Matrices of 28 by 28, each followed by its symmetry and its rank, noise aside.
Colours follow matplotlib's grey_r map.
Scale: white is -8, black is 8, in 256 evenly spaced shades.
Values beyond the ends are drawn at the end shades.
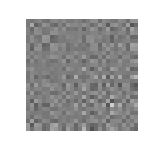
symmetric, rank three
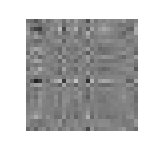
no symmetry, rank two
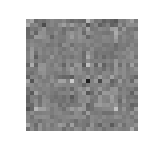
symmetric, rank three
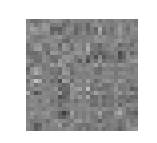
no symmetry, rank four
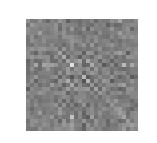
symmetric, rank four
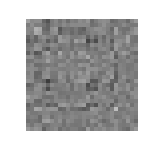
symmetric, rank three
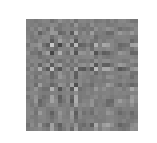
symmetric, rank two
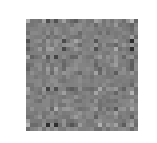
symmetric, rank two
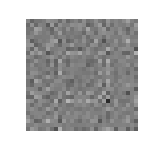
symmetric, rank four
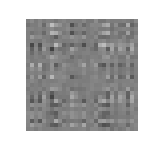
antisymmetric, rank two
